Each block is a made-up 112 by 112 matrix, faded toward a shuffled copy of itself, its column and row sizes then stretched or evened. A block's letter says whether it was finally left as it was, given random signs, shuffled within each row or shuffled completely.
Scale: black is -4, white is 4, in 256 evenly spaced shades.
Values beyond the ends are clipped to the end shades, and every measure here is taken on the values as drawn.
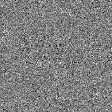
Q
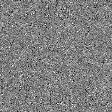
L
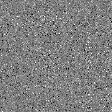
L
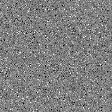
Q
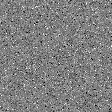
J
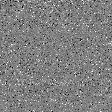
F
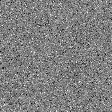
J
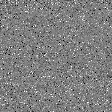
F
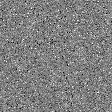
J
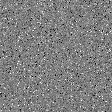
J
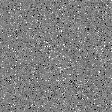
Q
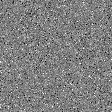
J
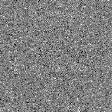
Q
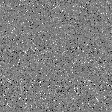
F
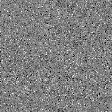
Q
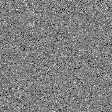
F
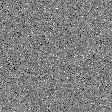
J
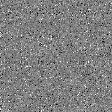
Q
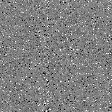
L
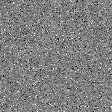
F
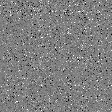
L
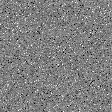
J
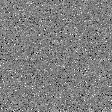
F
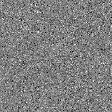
Q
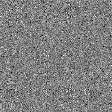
Q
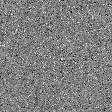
J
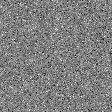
J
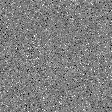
J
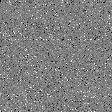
F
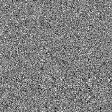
Q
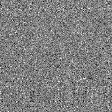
Q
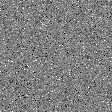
J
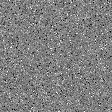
J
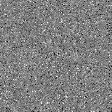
Q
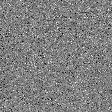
F
